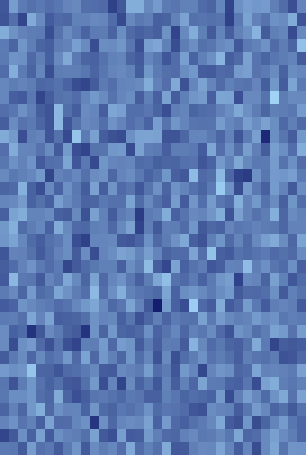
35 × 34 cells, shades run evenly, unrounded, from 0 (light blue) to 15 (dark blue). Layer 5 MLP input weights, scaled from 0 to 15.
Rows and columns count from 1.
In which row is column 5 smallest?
32
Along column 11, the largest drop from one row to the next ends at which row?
34
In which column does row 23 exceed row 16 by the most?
27
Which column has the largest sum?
6
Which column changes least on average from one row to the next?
12
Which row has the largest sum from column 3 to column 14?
26
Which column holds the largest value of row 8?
5
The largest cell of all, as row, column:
24, 18
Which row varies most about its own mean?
11
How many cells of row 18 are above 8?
12
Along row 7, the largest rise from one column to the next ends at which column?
21
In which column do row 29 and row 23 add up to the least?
4
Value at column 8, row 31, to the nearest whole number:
9
